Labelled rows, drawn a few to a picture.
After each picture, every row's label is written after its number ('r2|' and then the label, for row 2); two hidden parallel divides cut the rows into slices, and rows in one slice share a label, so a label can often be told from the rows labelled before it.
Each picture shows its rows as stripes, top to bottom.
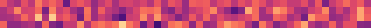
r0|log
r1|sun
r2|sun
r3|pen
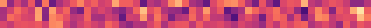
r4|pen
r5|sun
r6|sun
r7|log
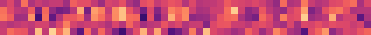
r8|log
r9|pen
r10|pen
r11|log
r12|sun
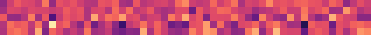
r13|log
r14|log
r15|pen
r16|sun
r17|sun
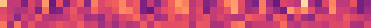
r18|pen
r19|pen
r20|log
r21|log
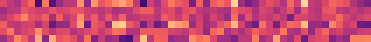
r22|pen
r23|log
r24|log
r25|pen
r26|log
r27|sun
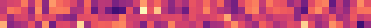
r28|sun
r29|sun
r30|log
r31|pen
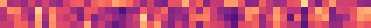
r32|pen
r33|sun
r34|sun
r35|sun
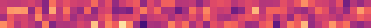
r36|log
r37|sun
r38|log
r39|pen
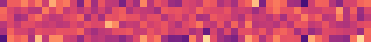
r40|sun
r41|log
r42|log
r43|log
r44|log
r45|sun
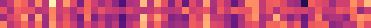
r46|sun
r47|log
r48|sun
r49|sun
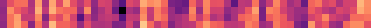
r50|sun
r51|sun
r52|sun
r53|sun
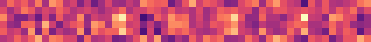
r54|sun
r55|log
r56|pen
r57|pen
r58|pen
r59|sun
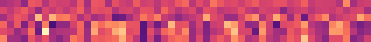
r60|log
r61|log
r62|sun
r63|pen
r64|pen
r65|pen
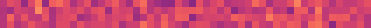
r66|log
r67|log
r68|log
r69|log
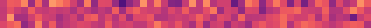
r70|sun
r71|log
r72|log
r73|log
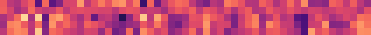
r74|pen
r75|log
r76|sun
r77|sun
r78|sun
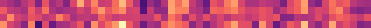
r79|pen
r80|pen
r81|log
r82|pen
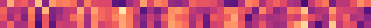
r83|sun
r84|pen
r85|pen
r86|pen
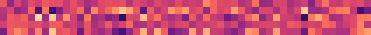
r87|log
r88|pen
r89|sun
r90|log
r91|sun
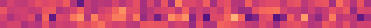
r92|log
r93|log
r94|pen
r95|log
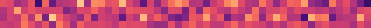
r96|pen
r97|log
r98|sun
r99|log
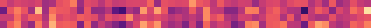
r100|log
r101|sun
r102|log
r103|sun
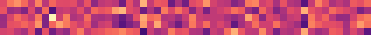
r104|sun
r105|pen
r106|sun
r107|sun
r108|pen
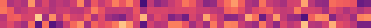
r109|pen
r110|log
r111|sun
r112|pen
